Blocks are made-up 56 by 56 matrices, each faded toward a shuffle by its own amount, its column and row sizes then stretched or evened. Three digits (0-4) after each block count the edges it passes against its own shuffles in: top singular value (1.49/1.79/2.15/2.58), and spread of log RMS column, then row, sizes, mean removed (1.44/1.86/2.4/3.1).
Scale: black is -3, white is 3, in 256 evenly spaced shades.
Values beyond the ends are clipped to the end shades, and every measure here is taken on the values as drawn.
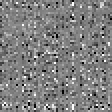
0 4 2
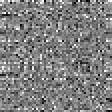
3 0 2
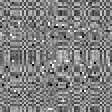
4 1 0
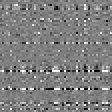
4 1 4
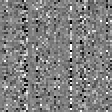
1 4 0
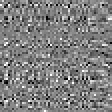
3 1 3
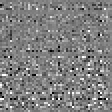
1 2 4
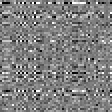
4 1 4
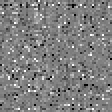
0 1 2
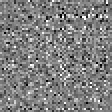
2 1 1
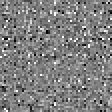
0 2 2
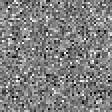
1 0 1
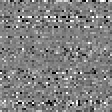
0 0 4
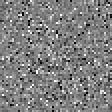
0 1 0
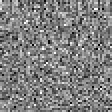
2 0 0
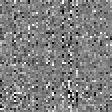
0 4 2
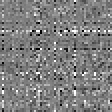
3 4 3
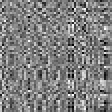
4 4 0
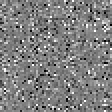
1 2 0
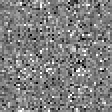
0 2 1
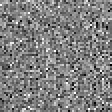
1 1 0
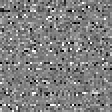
1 0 3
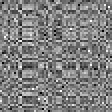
4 2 1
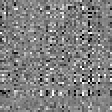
3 3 3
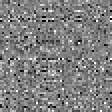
2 0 3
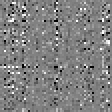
1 4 2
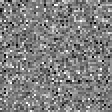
0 0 1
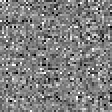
1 1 3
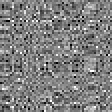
3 0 2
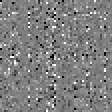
1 3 1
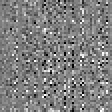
2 4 2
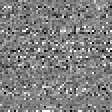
0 0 4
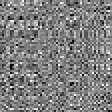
4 2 1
